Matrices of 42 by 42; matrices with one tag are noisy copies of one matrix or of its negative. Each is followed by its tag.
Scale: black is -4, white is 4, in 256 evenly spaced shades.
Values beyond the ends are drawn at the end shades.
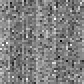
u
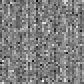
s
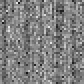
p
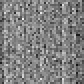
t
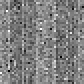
u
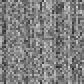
p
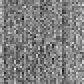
t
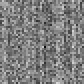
p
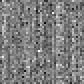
p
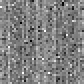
u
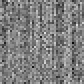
p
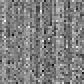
p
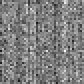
s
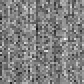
s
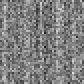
p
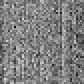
t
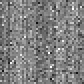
u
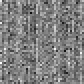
s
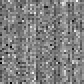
s
